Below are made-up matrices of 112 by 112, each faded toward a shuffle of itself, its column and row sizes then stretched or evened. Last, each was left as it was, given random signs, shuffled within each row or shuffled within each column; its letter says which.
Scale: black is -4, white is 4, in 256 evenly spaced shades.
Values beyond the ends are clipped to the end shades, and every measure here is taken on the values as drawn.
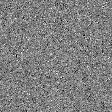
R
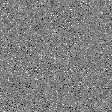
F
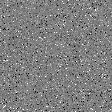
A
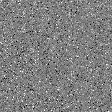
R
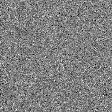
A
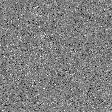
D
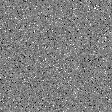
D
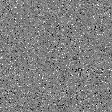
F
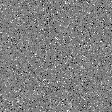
R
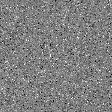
R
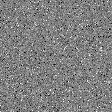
D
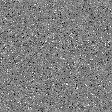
D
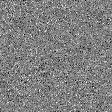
D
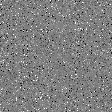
A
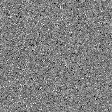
A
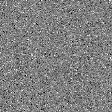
F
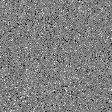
R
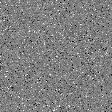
R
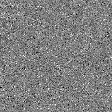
F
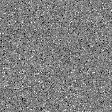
A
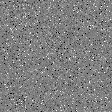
R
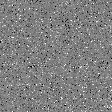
D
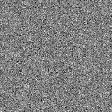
F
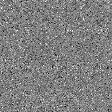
F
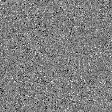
A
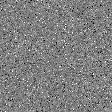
R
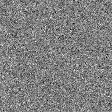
D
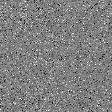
F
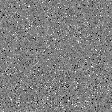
F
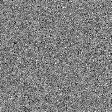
A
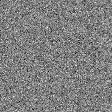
D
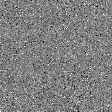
A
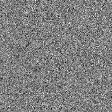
F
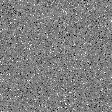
R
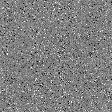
A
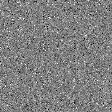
A
